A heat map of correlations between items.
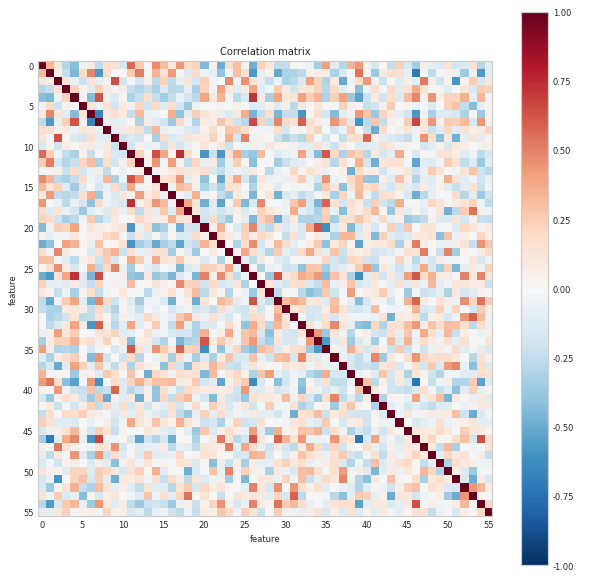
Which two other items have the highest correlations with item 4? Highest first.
26, 7
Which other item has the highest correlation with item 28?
38
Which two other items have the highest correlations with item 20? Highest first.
34, 26
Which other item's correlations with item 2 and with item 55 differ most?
9
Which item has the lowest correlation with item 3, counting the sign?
39
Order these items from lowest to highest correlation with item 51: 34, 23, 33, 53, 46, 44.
53, 23, 33, 34, 44, 46
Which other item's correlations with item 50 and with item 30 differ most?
41
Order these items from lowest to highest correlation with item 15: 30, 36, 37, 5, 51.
37, 51, 5, 30, 36
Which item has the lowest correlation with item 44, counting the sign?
22
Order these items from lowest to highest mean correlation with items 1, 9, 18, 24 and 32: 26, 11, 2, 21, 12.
26, 21, 12, 2, 11
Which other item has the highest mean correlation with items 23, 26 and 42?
29
